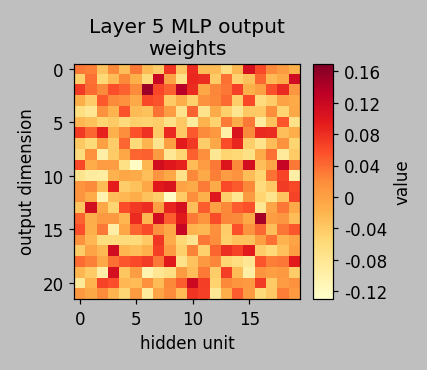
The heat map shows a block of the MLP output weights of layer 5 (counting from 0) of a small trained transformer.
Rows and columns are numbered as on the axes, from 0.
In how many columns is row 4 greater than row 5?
12
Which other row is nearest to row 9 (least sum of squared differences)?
11
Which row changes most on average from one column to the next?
1
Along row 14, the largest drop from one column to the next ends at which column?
17
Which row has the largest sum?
2
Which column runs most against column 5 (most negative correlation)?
13
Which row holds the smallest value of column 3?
15
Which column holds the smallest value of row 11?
16
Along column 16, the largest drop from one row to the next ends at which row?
7
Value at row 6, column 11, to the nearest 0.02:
0.02
